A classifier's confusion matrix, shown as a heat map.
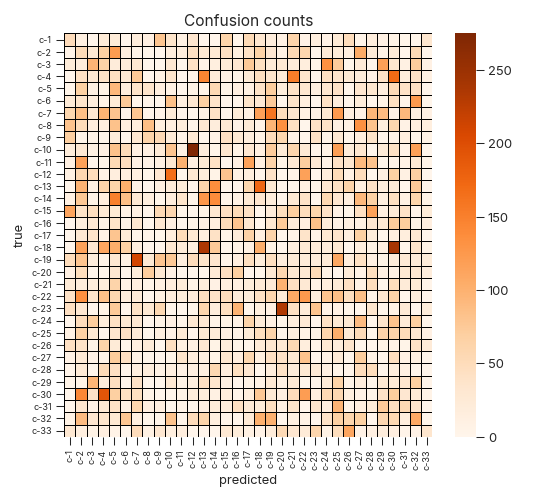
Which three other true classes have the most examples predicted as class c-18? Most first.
c-13, c-7, c-32
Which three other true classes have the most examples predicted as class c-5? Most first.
c-14, c-2, c-18
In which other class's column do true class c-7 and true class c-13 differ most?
c-19
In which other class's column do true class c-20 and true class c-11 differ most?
c-17
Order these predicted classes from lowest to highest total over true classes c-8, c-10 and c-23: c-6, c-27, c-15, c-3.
c-3, c-6, c-15, c-27
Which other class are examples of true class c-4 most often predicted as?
c-30
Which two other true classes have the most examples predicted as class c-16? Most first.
c-23, c-20
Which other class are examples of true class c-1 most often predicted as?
c-9
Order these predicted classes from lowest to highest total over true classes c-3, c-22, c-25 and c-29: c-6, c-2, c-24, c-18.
c-6, c-18, c-2, c-24
